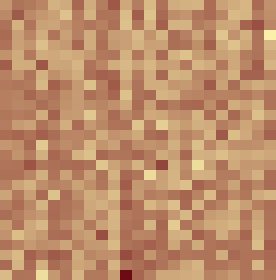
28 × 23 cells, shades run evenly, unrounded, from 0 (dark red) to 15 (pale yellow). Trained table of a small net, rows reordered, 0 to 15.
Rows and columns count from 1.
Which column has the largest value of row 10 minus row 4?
15
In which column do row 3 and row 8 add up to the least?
22
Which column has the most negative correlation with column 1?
11
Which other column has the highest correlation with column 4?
19
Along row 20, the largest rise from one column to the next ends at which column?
5
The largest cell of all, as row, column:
4, 23
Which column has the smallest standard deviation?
1
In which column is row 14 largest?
20
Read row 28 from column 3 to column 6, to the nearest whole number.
7 14 9 7
